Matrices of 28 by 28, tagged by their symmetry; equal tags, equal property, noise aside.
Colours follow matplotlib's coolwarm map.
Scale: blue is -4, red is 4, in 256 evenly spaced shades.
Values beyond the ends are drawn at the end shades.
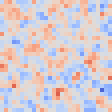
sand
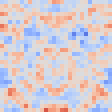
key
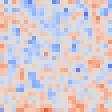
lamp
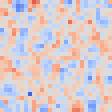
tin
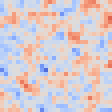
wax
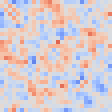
sand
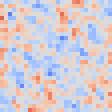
tin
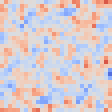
tin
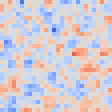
lamp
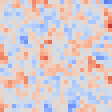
lamp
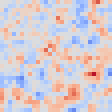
sand
